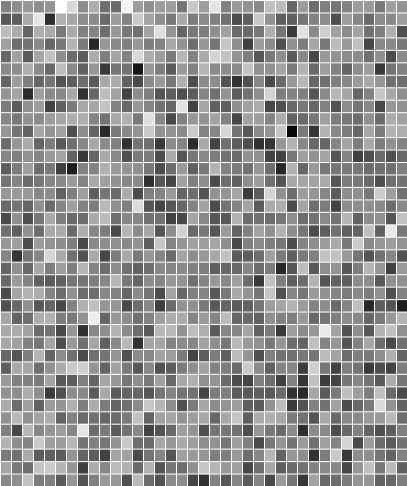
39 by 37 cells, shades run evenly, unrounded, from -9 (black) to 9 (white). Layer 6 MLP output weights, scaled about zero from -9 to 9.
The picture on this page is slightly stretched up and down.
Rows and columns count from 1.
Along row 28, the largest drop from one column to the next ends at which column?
13
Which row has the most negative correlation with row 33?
15
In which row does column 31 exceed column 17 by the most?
8
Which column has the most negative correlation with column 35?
17
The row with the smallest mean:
32
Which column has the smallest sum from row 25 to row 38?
28
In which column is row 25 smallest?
37
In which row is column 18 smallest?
12
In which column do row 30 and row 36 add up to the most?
7
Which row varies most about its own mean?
11
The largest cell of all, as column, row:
6, 1
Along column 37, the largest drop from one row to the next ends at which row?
25
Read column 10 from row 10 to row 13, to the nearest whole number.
-1 -6 1 3
